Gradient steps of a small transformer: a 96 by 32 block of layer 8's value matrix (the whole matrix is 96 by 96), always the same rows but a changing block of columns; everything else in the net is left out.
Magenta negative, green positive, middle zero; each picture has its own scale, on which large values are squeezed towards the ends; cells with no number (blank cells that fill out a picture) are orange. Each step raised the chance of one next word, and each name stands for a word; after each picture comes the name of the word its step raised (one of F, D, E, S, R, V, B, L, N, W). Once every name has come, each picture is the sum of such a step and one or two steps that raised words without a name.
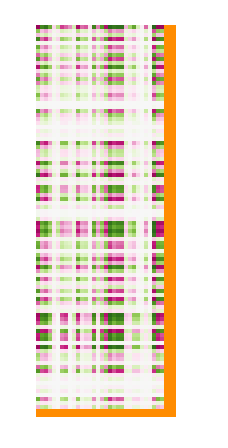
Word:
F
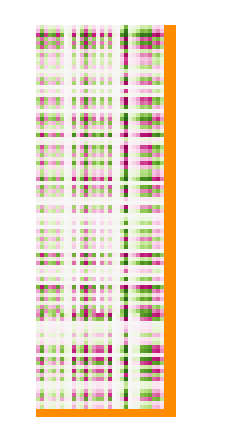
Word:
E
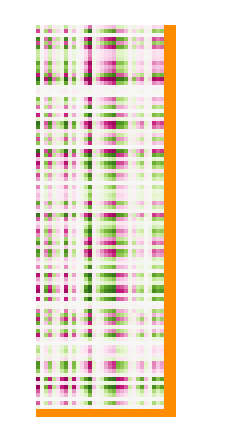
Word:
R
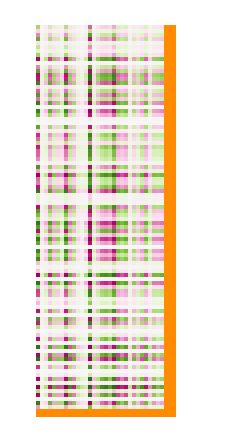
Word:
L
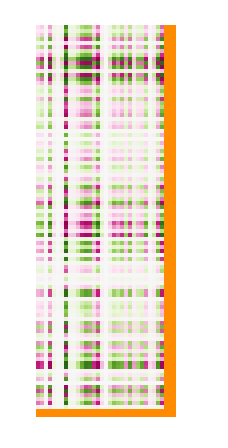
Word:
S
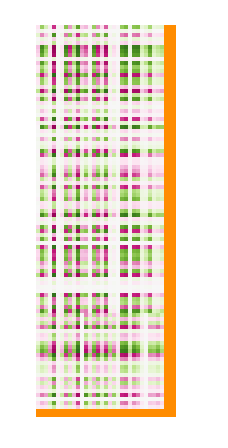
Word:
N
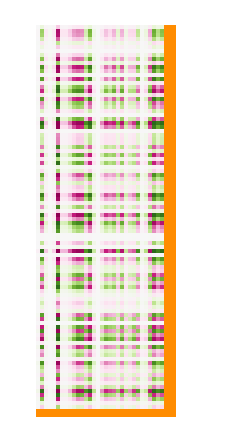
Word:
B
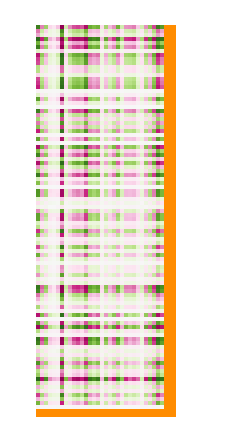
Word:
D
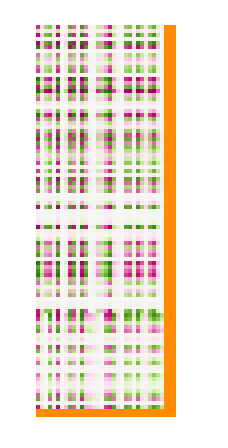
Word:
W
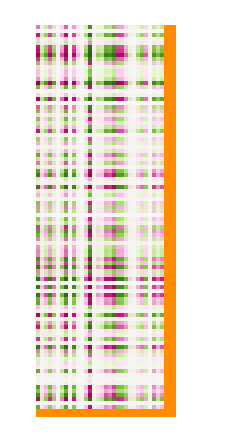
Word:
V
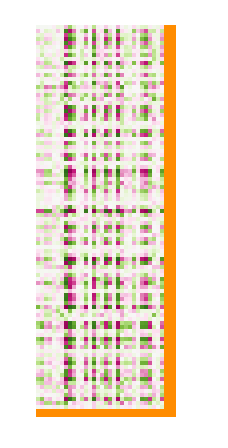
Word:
V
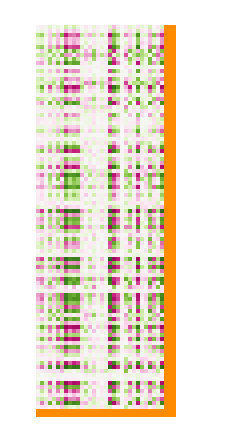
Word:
V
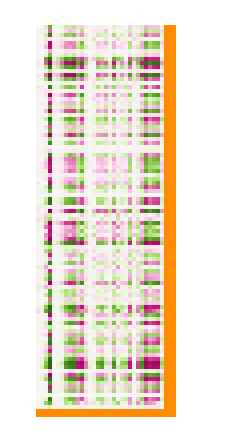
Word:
S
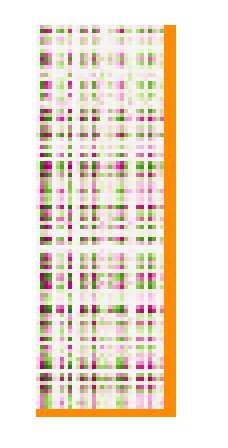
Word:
L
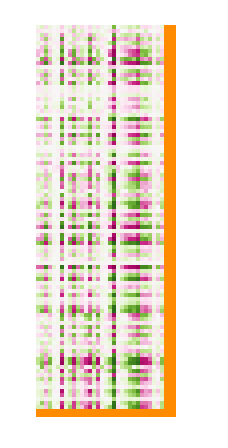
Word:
S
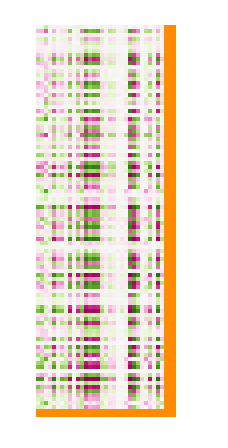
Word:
L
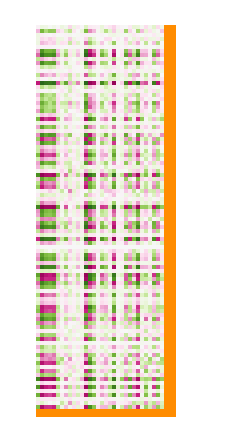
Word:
L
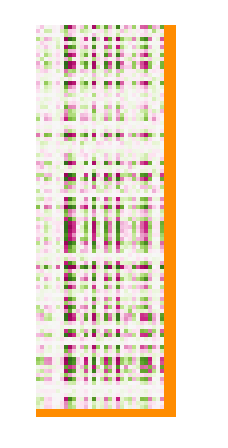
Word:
F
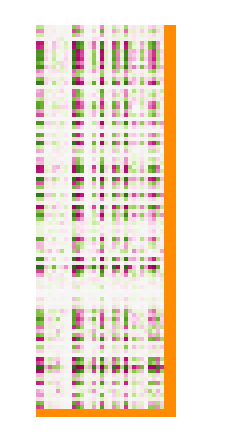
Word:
B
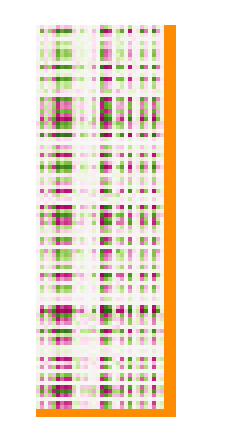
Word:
B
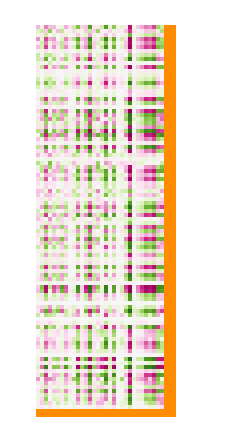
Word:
D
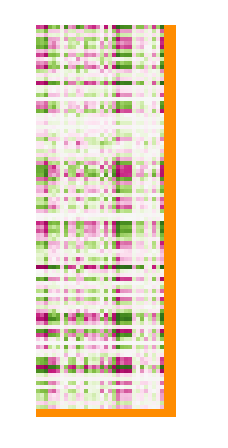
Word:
F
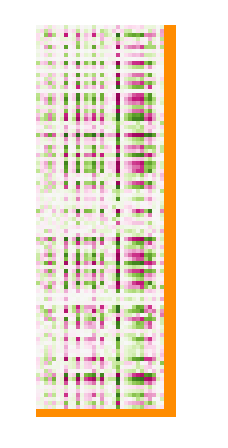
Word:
E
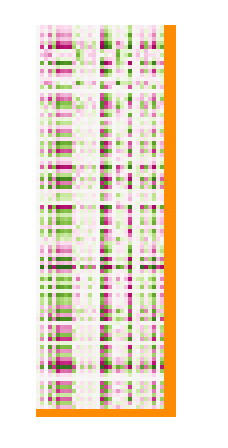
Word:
V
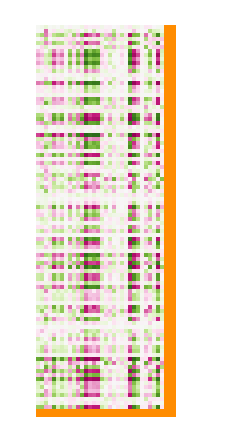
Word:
E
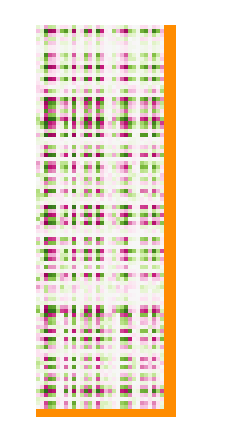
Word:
B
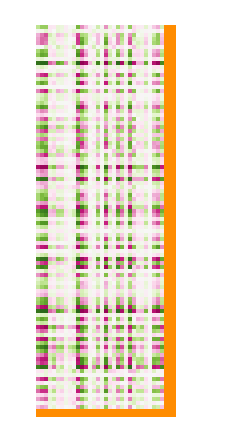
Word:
N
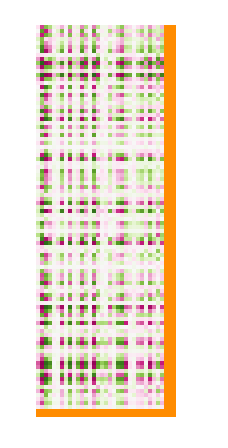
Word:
S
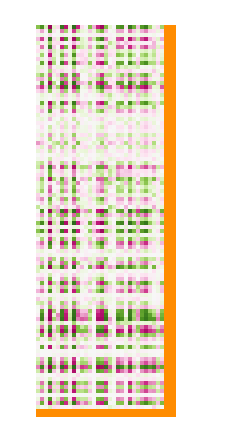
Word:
F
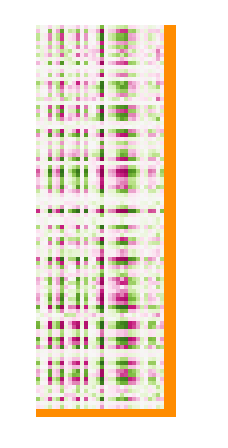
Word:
V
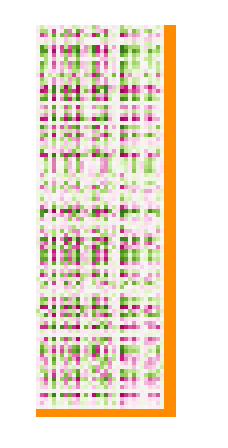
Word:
N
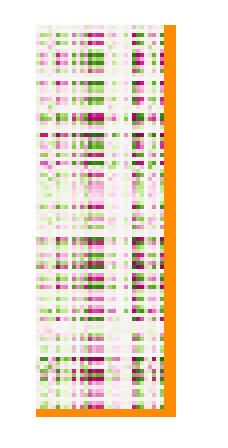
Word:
E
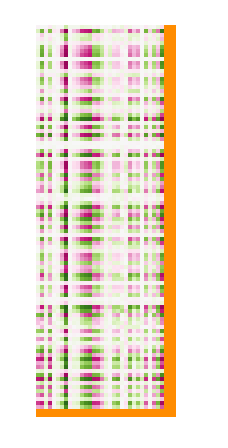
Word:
N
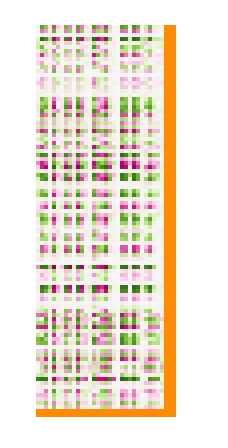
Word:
D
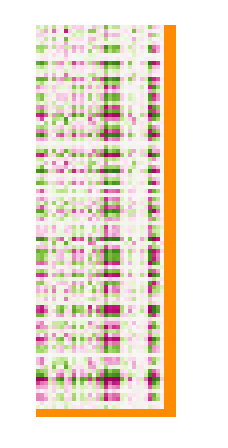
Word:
R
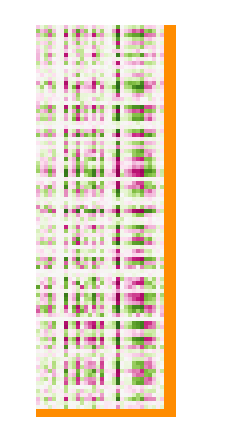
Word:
V
